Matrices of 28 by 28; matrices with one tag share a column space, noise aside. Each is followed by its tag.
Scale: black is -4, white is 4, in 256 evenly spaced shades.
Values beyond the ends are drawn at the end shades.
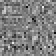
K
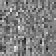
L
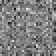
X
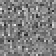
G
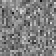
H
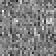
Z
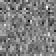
G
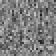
H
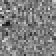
G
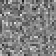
X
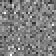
X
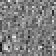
K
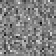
H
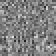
K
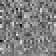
G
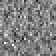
G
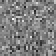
K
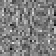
H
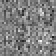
H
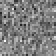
G
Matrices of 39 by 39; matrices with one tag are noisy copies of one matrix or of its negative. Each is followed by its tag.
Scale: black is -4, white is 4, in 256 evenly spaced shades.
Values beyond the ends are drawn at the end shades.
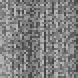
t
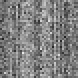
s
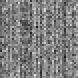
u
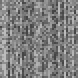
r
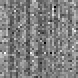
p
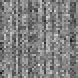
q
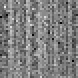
p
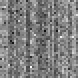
p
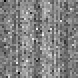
s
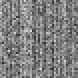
u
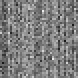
r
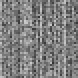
u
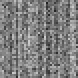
q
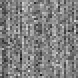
r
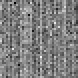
u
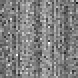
s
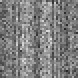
s
